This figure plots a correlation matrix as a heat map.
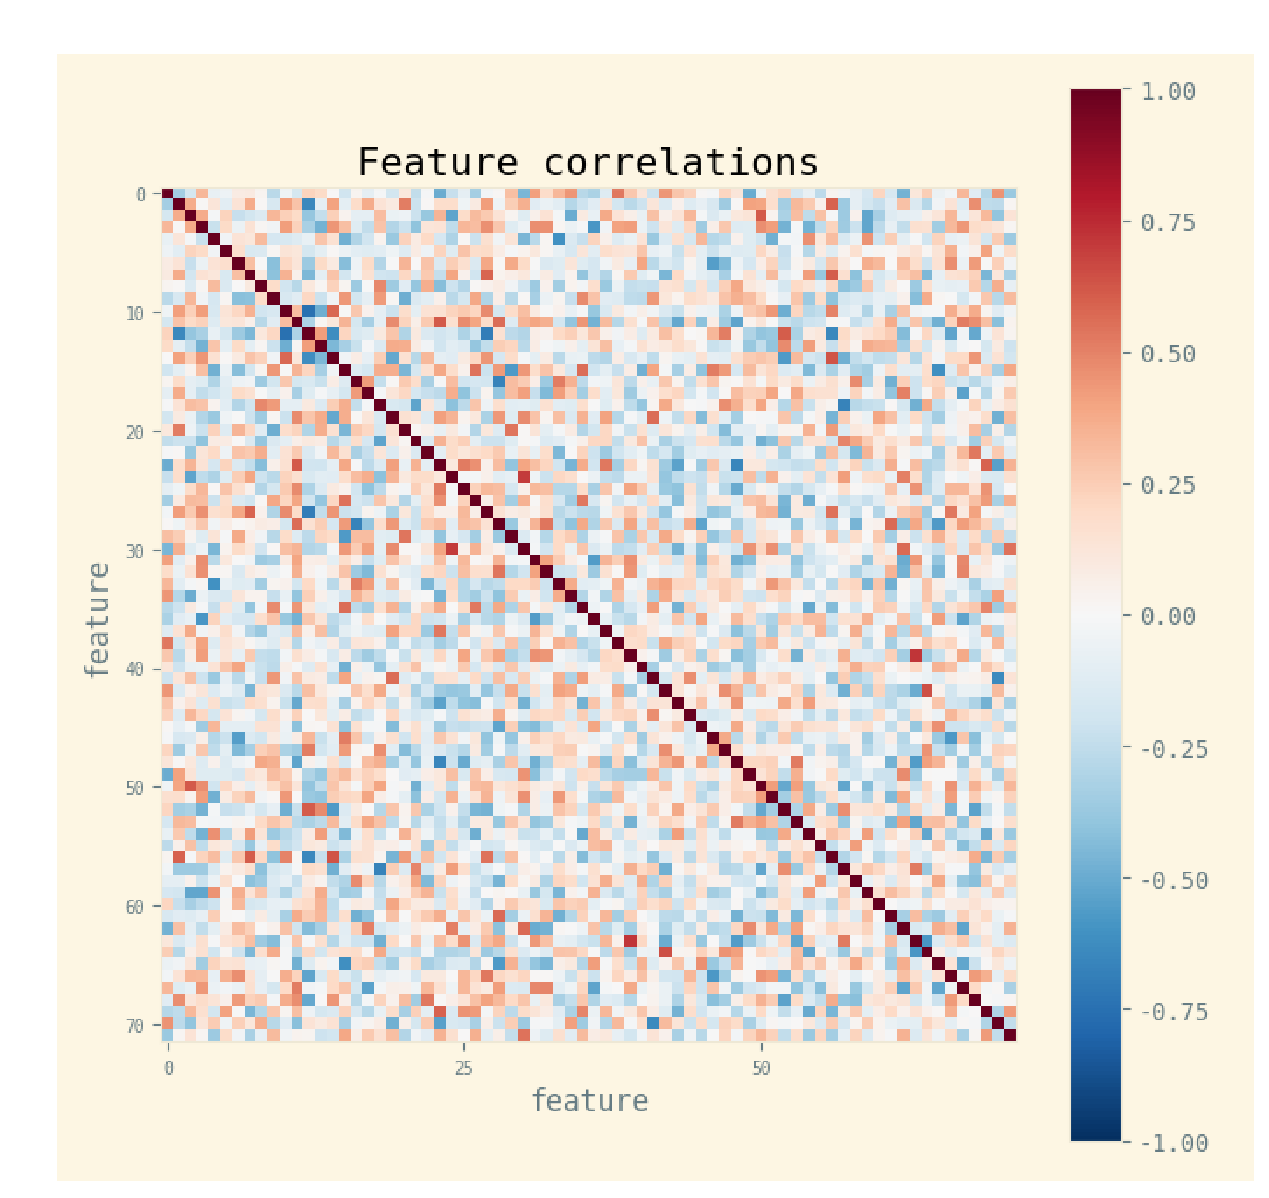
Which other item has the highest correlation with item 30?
24
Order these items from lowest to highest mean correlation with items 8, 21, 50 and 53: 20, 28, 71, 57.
57, 28, 20, 71
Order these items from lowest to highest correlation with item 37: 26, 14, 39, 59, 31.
14, 59, 26, 39, 31
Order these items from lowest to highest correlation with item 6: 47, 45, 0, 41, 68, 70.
47, 41, 45, 0, 70, 68
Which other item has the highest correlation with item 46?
15
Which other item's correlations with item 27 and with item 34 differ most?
12
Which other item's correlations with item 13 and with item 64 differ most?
54
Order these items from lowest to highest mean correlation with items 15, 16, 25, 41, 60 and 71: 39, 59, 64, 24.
59, 39, 64, 24
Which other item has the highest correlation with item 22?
68
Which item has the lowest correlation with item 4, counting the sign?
33
